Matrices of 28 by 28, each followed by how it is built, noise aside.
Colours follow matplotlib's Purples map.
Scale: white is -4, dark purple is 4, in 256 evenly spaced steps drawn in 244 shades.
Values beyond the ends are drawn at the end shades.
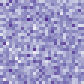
noise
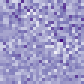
upper triangular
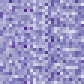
repeating rows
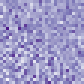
lower triangular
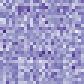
blocks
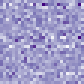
uneven rows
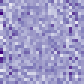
uneven columns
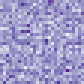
blocks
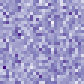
repeating rows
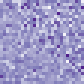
upper triangular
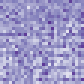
blocks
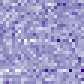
uneven rows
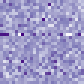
uneven rows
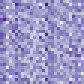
repeating rows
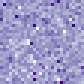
sparse
